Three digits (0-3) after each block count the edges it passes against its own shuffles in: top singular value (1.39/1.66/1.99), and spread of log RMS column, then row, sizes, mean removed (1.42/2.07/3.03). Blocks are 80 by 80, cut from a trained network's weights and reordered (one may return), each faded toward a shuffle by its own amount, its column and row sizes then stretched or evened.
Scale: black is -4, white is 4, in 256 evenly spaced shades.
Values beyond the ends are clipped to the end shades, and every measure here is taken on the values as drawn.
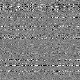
3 1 3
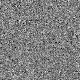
0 0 1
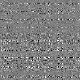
2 2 3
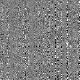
1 3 1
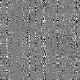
3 3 2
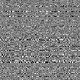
3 0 3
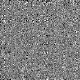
0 2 2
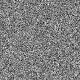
0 0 0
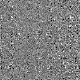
0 2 1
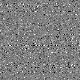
1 0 2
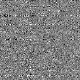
2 2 2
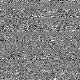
1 0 3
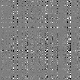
3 3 2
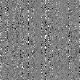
2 3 0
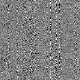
2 3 1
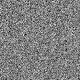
0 0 0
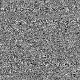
0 0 2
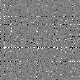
3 2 2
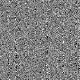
0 2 0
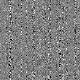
0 3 1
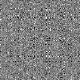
1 2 2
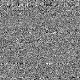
2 0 2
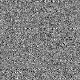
0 0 2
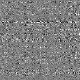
1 2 3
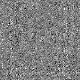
0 2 1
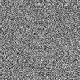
3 0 1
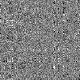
2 2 1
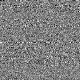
2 0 2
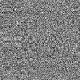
3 0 1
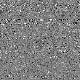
1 0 2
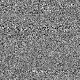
1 0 2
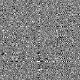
3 2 2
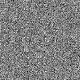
1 1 0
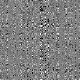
2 3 2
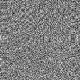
3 0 0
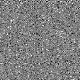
2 0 1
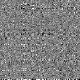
3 2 2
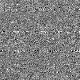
1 0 2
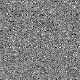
1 1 2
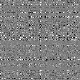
1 2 3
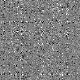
1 2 1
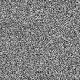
2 0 0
